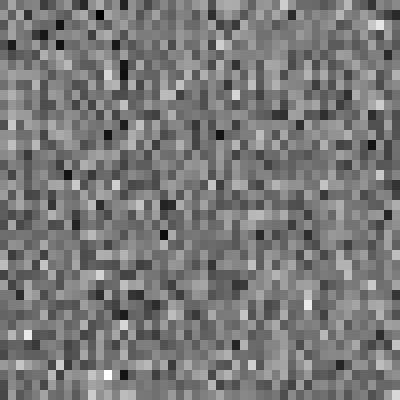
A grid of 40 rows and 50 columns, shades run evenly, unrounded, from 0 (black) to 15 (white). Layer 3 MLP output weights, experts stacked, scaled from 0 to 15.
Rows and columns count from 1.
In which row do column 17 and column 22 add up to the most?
40
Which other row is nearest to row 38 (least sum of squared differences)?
28
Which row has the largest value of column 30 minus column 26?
10
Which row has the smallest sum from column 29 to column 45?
12
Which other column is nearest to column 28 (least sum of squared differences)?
29
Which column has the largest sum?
32
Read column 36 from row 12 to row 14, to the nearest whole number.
3 8 10
